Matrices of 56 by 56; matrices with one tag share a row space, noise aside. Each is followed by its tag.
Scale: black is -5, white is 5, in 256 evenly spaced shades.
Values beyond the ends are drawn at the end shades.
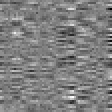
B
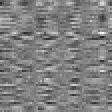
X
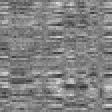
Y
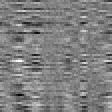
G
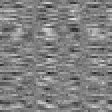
X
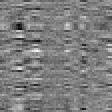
G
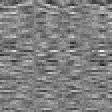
X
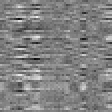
G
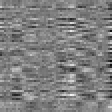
B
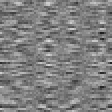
X
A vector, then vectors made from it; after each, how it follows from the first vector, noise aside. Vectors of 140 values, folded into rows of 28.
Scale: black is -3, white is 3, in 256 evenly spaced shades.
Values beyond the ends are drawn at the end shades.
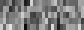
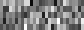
negated.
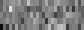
negated, partly zeroed.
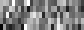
negated.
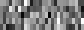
negated.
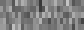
wrapped around, shrunk.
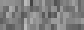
negated, shrunk.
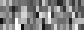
wrapped around, negated.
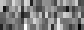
negated.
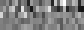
wrapped around, partly zeroed.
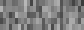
reversed, negated, shrunk.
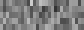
wrapped around, shrunk.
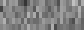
reversed, shrunk.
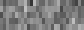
reversed, negated, shrunk.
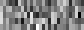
wrapped around, negated.
